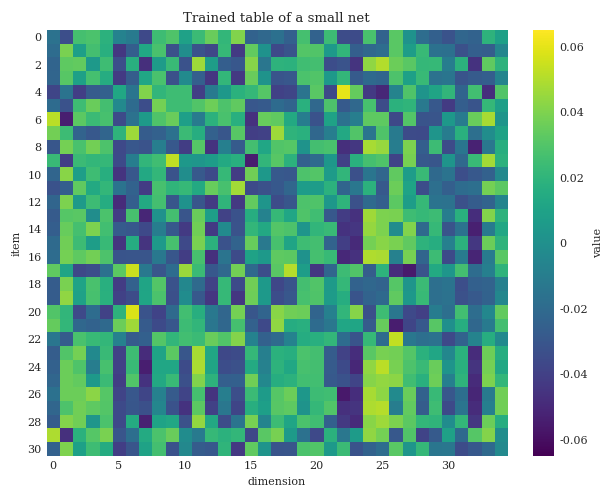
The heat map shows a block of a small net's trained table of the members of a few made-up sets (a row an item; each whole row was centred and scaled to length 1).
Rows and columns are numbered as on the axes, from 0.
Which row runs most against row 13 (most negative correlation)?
4
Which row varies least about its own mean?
22
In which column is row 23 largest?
11
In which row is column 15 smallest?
9
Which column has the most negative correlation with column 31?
13
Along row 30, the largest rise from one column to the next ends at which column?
15
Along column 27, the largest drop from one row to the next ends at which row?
17
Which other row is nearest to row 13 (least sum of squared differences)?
23
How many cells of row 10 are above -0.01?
18
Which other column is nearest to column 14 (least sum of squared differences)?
10
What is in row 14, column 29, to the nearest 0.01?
0.02
